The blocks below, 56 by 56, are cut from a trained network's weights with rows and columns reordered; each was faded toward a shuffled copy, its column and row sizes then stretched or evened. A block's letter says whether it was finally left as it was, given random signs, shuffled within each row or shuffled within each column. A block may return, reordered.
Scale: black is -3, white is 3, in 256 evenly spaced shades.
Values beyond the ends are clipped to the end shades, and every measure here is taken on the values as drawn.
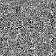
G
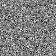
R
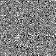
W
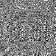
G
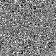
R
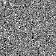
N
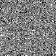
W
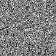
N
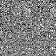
G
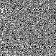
W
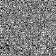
W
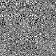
G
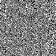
N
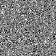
R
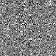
G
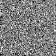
N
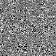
W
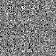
W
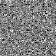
G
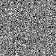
N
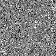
N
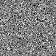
R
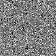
N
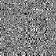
G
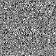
W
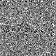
W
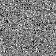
R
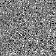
W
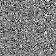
W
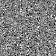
N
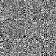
G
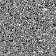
R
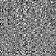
G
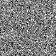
N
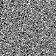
N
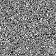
R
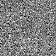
N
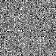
W
